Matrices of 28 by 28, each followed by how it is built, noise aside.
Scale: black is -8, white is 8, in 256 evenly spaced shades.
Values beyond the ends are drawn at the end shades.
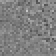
upper triangular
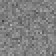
noise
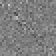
banded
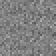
repeating rows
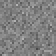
Hankel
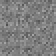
repeating rows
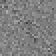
banded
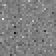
sparse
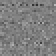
uneven rows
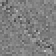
banded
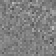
upper triangular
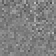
upper triangular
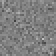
banded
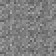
repeating rows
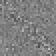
banded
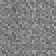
repeating rows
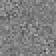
block diagonal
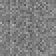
repeating rows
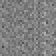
repeating rows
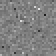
sparse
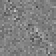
banded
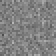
repeating rows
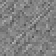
Hankel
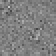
block diagonal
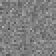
noise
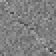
banded
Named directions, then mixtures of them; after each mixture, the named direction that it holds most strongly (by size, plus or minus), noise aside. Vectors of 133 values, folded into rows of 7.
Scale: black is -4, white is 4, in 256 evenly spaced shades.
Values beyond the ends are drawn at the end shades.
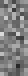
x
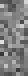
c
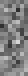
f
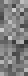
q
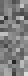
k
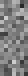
k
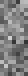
q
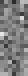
k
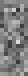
f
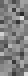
k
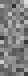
c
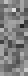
q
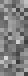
q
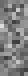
f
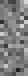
c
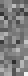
k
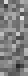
x
